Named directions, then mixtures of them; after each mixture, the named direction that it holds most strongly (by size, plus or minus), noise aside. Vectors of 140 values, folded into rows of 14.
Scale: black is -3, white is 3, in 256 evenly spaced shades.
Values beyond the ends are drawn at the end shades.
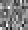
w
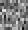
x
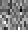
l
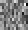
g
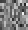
g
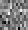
l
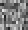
x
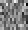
g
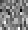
l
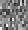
w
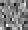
x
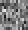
x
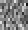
g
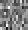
w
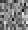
g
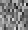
g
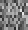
g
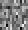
w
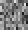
g
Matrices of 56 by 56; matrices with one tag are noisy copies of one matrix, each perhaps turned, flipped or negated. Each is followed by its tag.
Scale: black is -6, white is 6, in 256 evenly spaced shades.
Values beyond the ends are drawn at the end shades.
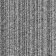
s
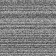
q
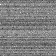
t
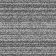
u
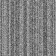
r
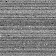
t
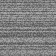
q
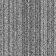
u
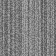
u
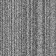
q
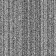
u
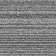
q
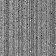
s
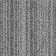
t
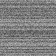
t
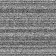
r
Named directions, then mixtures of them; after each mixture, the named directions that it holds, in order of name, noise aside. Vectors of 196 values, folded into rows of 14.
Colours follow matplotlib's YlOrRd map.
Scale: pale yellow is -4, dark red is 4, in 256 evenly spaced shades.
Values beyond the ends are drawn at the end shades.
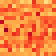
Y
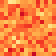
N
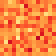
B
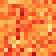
B, N.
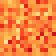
B.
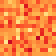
B.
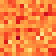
B.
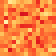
B, N, Y.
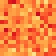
B, N, Y.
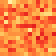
B, N, Y.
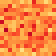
Y.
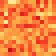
B, N.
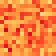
N, Y.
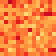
B, N, Y.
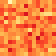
B, N, Y.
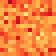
B, N, Y.
